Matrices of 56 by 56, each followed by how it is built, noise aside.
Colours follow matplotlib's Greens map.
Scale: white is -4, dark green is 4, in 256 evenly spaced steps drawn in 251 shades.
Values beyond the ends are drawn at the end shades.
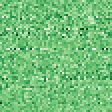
uneven rows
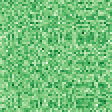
blocks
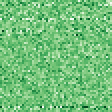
uneven rows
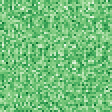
blocks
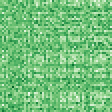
blocks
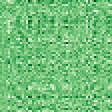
low rank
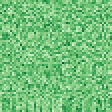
blocks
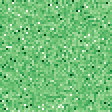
sparse
